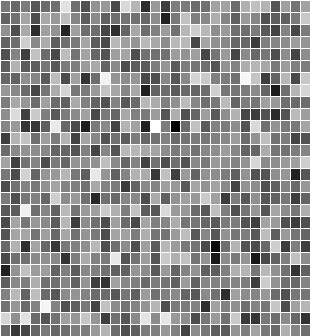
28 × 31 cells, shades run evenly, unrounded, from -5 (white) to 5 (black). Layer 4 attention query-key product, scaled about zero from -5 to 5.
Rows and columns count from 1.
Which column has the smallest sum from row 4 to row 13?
2
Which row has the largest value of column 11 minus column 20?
3
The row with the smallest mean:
18
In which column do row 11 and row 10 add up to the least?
16
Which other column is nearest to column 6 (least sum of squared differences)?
20
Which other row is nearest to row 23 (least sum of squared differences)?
12
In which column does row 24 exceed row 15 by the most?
10
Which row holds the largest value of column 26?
22
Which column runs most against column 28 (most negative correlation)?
21
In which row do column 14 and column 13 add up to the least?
1
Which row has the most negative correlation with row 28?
24
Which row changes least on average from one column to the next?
13
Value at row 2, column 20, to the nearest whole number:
0
